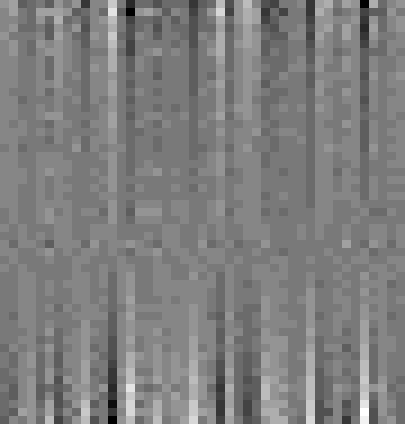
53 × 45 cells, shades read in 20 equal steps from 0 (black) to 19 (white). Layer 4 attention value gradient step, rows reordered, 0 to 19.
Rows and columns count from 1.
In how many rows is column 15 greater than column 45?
20
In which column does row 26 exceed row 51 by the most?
13
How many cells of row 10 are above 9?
21
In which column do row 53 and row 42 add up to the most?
41
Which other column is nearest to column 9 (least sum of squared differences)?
14
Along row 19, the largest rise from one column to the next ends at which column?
42
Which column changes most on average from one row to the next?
6
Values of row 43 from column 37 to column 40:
9 9 9 9
